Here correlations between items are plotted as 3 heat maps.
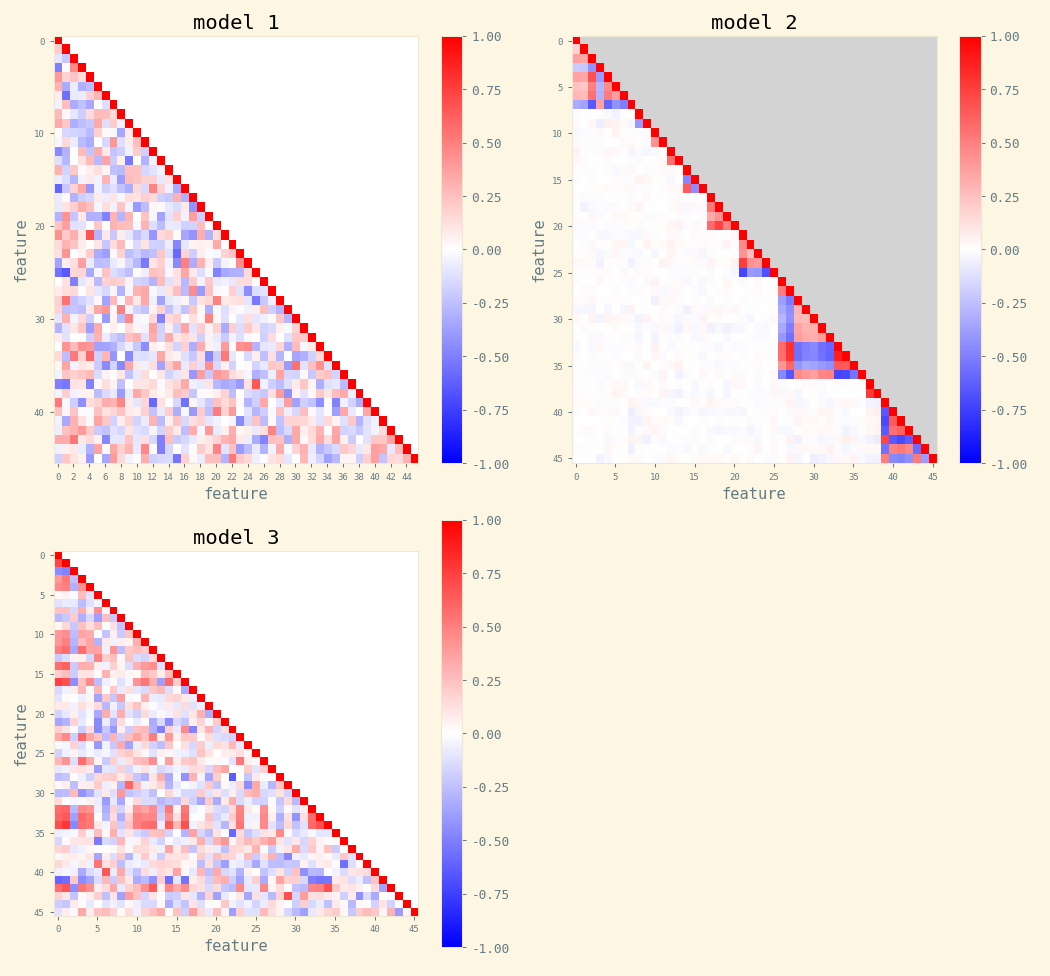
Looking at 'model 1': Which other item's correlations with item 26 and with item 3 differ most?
2
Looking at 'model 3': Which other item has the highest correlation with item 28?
35
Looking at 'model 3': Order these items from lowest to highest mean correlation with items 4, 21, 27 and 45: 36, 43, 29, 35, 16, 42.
43, 29, 16, 35, 42, 36
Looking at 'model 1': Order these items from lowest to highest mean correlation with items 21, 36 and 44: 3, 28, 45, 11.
45, 3, 11, 28
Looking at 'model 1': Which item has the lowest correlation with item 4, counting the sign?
37
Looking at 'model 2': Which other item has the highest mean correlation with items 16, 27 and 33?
34
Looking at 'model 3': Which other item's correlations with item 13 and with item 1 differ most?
16
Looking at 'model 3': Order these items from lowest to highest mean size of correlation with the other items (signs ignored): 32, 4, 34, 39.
39, 4, 32, 34
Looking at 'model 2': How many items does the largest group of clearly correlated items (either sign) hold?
11
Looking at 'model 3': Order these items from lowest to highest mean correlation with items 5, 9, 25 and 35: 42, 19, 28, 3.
19, 42, 3, 28
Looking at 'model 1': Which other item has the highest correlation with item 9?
30
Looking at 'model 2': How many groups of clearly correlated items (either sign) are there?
10
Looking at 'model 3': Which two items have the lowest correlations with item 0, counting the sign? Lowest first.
41, 2
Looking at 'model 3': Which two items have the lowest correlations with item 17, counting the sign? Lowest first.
22, 16
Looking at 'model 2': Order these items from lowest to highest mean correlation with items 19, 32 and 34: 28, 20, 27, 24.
28, 24, 27, 20
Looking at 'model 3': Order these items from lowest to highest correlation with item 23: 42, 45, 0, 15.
15, 45, 0, 42
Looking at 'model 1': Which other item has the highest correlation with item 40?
20
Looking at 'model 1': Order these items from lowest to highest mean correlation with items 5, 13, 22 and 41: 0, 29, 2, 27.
27, 0, 2, 29
